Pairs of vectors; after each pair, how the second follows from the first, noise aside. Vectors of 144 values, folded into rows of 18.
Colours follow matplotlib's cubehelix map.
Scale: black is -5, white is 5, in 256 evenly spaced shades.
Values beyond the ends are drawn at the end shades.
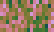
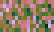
sign-scrambled.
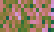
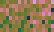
partly zeroed.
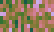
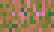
wrapped around, negated, shrunk.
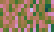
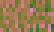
shrunk.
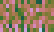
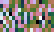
wrapped around, scaled up.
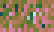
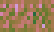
negated, shrunk.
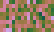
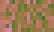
shrunk.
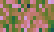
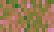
negated, shrunk.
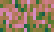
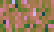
partly zeroed.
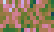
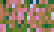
sign-scrambled.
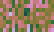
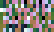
reversed, negated, scaled up.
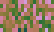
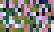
wrapped around, scaled up.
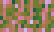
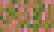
shrunk.
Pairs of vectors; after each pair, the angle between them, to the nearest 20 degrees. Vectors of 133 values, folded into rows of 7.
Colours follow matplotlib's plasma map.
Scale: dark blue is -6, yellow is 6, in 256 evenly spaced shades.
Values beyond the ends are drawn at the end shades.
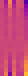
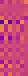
100 degrees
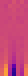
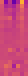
80 degrees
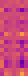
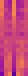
100 degrees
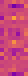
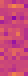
160 degrees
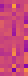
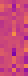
160 degrees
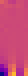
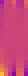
160 degrees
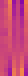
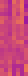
140 degrees
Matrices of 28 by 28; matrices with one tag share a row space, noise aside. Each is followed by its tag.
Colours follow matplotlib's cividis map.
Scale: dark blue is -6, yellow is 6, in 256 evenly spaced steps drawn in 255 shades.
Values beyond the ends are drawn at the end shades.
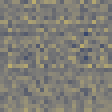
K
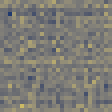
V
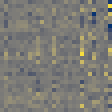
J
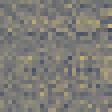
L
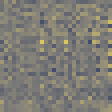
L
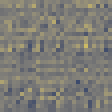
V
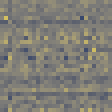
K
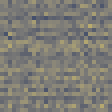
K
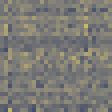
K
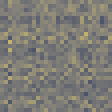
K
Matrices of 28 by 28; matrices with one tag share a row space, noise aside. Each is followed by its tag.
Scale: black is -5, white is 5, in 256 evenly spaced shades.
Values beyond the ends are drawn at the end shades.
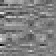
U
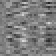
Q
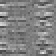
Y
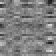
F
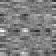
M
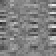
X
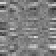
X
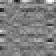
F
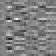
Q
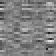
F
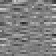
M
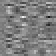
Q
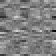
M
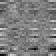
X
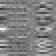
Y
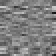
M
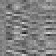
Q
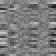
X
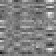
F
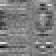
Y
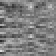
U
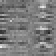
Y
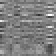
F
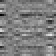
F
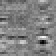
Y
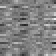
M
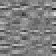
M
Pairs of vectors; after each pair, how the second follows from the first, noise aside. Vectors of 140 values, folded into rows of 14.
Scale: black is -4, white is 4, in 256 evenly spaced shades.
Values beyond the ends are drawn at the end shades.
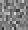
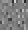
reversed, partly zeroed.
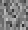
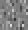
negated, partly zeroed.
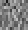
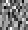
negated, scaled up.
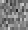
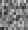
wrapped around, negated.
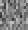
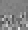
wrapped around, negated, partly zeroed.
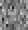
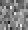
wrapped around, negated.
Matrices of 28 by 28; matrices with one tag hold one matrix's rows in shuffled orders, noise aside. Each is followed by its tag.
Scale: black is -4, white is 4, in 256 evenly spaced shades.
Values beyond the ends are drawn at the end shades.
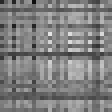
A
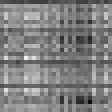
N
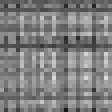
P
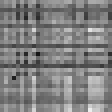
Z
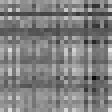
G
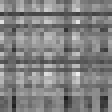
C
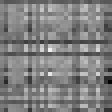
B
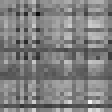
Z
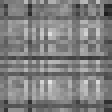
B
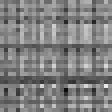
P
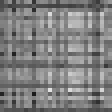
A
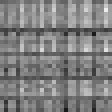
P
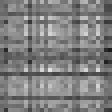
B
